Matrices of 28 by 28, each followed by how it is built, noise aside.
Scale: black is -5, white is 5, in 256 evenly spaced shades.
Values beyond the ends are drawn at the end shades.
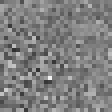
lower triangular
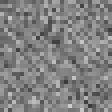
Toeplitz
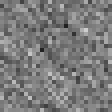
Toeplitz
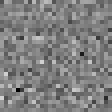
uneven rows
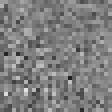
lower triangular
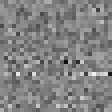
uneven rows
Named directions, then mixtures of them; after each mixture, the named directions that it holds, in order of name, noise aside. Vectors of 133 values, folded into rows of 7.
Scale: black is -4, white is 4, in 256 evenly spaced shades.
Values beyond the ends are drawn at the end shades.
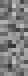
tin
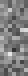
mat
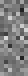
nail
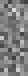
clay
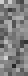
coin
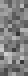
mat.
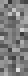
clay.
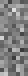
clay.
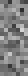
clay, mat, tin.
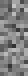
tin.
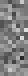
coin, nail, tin.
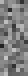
clay, coin, tin.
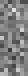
clay.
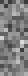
clay, coin, tin.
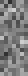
clay, coin, tin.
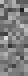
coin, nail, tin.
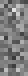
clay.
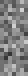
coin, mat, tin.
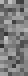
coin, nail.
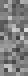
clay, nail, tin.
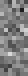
mat, nail, tin.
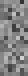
coin, nail, tin.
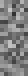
tin.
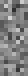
clay, nail, tin.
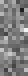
coin, mat, nail.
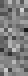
mat, nail.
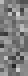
clay, coin, nail.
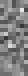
nail, tin.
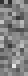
coin, tin.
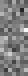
mat, nail.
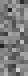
clay, coin, tin.
